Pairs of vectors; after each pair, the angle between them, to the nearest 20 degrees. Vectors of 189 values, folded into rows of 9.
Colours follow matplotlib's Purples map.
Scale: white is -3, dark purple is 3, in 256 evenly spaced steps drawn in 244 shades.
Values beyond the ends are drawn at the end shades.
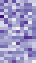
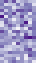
20 degrees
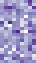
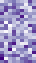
60 degrees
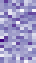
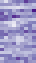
120 degrees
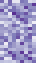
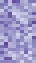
160 degrees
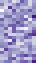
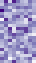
140 degrees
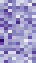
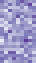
160 degrees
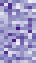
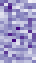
20 degrees
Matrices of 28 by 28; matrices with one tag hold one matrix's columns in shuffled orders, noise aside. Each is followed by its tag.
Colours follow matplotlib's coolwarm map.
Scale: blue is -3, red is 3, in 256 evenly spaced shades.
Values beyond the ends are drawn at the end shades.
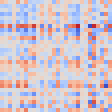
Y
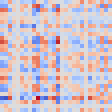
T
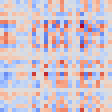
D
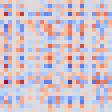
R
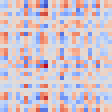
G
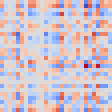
G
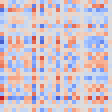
T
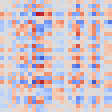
R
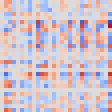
D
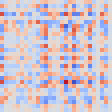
R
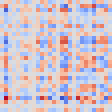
T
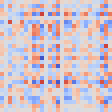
R
